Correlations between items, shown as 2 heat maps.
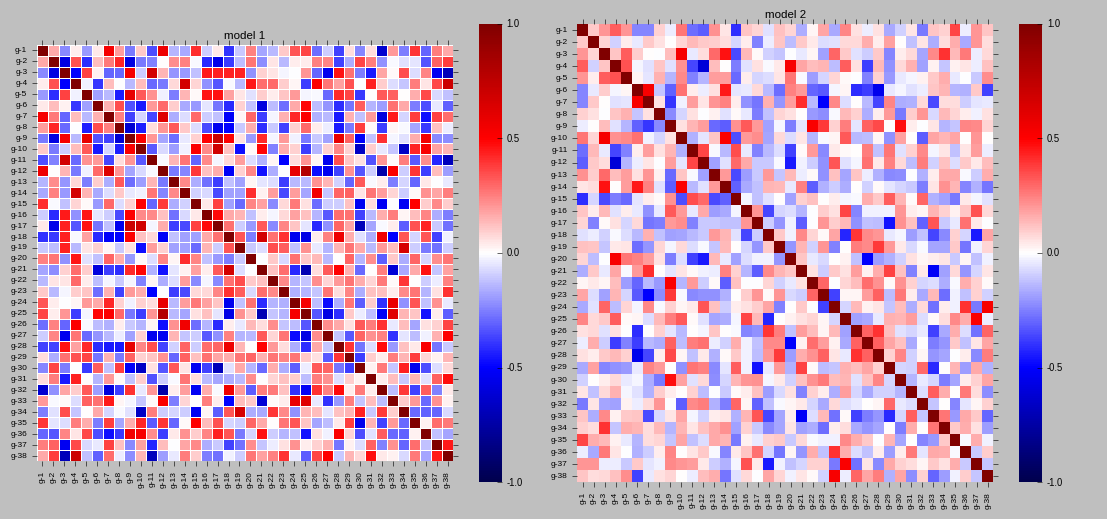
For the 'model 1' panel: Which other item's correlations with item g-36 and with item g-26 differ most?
g-17
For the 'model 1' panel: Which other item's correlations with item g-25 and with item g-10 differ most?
g-21
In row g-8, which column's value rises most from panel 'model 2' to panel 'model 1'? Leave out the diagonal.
g-30
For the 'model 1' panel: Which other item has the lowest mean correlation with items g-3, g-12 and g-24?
g-27
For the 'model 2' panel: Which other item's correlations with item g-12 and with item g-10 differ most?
g-4
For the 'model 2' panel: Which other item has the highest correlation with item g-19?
g-28
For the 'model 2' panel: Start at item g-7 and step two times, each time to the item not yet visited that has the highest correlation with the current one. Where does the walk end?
g-14
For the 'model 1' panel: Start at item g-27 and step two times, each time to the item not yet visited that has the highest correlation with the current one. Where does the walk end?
g-4
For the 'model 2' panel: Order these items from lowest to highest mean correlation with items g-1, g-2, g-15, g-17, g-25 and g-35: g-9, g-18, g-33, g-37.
g-18, g-33, g-9, g-37
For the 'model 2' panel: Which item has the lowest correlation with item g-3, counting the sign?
g-15
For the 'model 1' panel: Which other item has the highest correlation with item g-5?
g-9
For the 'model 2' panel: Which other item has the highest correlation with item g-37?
g-25
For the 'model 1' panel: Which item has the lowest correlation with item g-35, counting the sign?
g-30
